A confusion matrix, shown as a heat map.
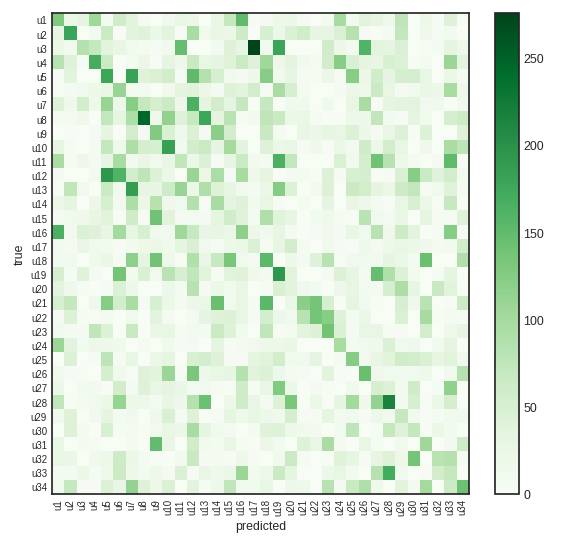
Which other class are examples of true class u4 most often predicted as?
u24
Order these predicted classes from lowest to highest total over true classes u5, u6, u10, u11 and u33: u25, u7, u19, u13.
u25, u13, u7, u19
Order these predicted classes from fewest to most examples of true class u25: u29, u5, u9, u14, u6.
u6, u9, u14, u29, u5
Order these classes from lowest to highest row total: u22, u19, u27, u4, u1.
u27, u22, u1, u19, u4
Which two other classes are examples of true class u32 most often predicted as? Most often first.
u30, u33
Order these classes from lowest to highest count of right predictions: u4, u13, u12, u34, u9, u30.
u30, u13, u12, u9, u34, u4
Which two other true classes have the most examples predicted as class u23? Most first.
u22, u31
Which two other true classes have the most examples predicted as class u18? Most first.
u21, u5
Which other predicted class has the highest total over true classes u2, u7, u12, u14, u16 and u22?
u5
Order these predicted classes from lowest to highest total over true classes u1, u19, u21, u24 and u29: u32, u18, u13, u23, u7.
u32, u13, u23, u7, u18
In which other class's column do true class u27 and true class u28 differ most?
u13
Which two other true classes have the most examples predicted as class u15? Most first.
u18, u10
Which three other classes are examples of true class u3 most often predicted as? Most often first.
u17, u19, u26
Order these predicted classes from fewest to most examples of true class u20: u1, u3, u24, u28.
u3, u24, u1, u28
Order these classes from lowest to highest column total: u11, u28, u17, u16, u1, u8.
u17, u11, u8, u1, u28, u16
